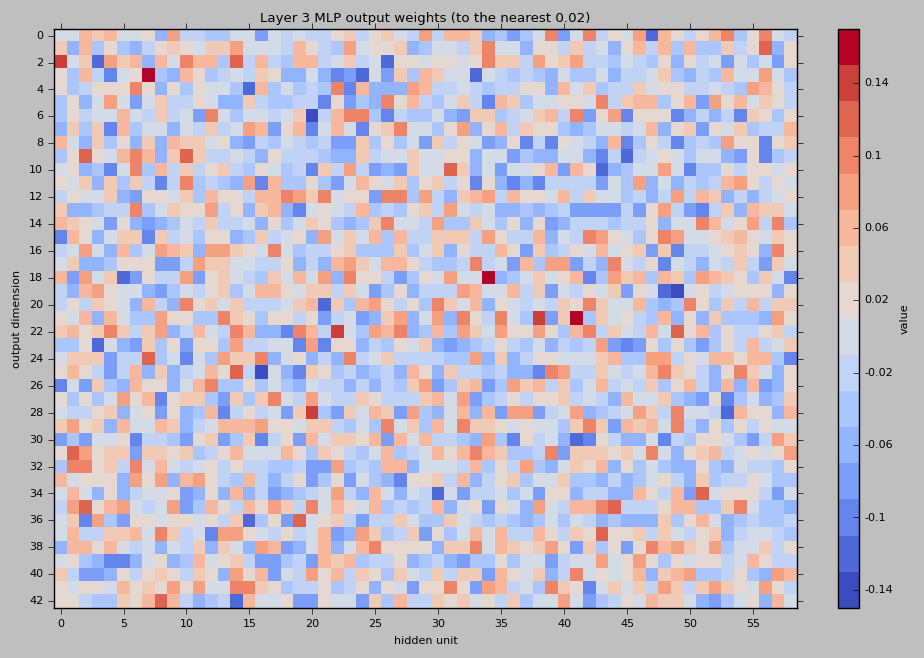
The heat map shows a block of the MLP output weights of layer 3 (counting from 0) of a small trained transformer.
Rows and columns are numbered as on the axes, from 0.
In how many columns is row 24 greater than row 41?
21
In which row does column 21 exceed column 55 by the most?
12
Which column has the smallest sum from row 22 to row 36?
10
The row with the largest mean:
22
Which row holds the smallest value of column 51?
13
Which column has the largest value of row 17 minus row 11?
33
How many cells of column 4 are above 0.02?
14
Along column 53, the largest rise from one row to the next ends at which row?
3
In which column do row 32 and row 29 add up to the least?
44
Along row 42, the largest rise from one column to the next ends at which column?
15
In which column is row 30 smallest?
41
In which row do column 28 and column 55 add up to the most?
4
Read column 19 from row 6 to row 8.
0.04 0.06 -0.02
